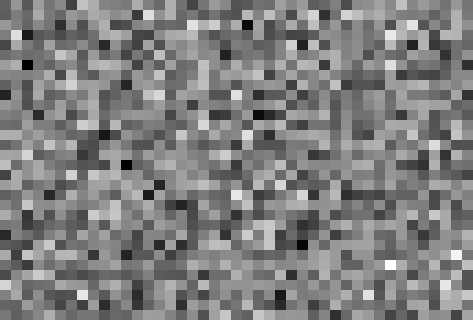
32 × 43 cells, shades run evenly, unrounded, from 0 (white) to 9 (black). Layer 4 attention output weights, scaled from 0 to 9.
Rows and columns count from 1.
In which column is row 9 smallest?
7
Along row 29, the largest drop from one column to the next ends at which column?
41
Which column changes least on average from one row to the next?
33
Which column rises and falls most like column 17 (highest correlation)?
2
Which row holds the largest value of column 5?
20
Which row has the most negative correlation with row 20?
25
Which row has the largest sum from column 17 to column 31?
22
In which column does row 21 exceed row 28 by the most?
42
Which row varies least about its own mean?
11
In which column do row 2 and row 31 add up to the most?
13
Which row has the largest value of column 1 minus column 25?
24
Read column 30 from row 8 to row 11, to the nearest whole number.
3 5 4 4
